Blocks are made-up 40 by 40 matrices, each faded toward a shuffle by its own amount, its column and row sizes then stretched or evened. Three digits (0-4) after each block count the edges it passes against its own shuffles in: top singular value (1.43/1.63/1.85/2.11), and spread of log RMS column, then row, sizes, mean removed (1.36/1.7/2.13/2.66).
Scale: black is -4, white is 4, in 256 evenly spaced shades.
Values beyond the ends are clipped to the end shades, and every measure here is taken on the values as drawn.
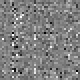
1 3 1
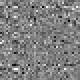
3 0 3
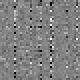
3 3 1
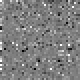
1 1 2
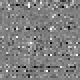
0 1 4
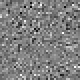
1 1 1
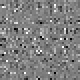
2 1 3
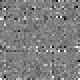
0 2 3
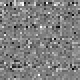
2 0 3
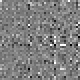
3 3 2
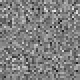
1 0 1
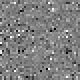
2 1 1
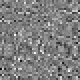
3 0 1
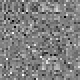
3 1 0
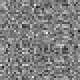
3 0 1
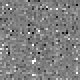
0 1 1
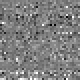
1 2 3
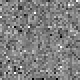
0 1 1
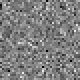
3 1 0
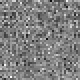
2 0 1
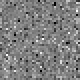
0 2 0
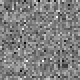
2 0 0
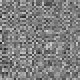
4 2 2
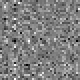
3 2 1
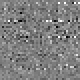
2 0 3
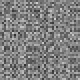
4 1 1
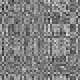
4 3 0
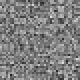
3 0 1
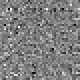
2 1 1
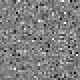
0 0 0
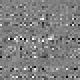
1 2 4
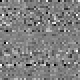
1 0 4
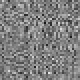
3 0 2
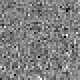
1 0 0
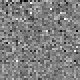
1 1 2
